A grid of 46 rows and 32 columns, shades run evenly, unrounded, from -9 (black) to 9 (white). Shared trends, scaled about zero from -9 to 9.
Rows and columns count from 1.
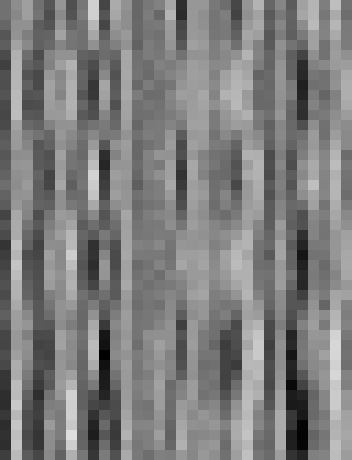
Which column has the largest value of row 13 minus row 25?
9
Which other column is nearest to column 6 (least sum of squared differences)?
18
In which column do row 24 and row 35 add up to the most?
31
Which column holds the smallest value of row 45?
28
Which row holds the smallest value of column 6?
46
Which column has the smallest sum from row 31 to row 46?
27
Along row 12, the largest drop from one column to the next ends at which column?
3
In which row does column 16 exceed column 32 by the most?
2
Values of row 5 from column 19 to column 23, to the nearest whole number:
2 0 1 -1 2
